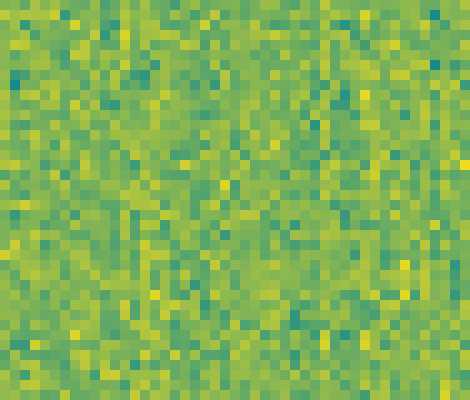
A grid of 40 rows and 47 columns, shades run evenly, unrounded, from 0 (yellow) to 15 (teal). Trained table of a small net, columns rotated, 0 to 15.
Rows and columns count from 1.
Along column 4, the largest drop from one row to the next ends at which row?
35
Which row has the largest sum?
9
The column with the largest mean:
32
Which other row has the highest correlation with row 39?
10
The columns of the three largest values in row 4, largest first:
11, 36, 4
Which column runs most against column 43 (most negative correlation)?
46
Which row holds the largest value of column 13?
39
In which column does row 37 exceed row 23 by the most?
16
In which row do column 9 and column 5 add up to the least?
6
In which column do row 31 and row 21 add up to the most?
34
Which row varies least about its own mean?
1
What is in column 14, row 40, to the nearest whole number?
3
